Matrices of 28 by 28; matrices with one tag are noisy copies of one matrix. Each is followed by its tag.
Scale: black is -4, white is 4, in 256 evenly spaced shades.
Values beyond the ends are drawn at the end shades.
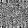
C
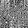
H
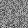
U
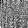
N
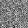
U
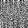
N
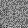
U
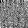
N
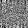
C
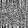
C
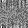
C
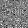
U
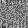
C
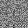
U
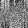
H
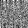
N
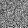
U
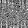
C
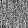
C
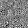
U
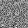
U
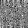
N
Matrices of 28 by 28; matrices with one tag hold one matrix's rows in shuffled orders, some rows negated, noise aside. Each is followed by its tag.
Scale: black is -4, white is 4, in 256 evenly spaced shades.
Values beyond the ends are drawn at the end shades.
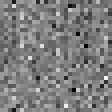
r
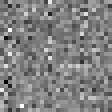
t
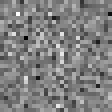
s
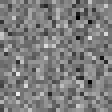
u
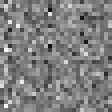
t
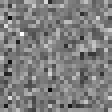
t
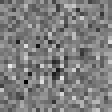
s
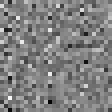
t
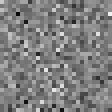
s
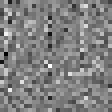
t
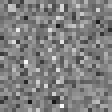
s
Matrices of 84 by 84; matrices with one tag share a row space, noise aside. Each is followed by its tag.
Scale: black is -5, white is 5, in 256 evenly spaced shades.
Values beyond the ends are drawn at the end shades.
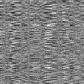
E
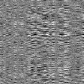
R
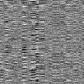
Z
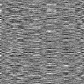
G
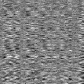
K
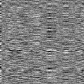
G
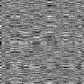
G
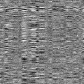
Z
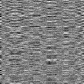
G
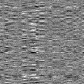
Z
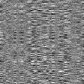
R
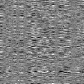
R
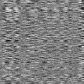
K
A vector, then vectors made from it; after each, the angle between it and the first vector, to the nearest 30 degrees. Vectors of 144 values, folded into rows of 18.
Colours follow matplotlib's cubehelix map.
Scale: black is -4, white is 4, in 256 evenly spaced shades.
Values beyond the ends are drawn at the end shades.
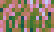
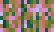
90 degrees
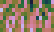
150 degrees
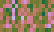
120 degrees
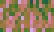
150 degrees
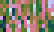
90 degrees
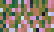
120 degrees
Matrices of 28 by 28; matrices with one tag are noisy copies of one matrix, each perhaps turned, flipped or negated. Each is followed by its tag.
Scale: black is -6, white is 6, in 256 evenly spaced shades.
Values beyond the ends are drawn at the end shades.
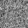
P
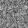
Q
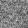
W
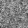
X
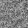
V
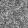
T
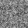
Q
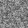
T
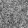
X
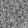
W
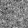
X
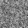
Q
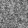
X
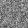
V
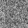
P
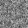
V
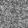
Q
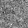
X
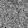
P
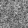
X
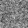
Q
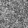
X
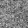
X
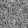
T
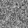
T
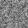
V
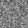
V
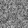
T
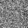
P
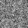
Q
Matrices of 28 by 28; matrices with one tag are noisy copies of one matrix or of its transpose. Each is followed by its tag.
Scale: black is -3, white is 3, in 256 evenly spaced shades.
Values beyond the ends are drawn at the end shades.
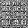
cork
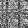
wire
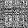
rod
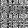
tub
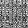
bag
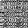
bag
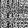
tub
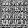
cork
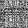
rod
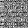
bag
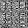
cork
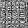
cork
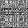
rod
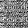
bag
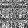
wire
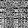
tub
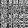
tub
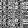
wire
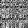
wire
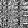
wire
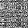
bag
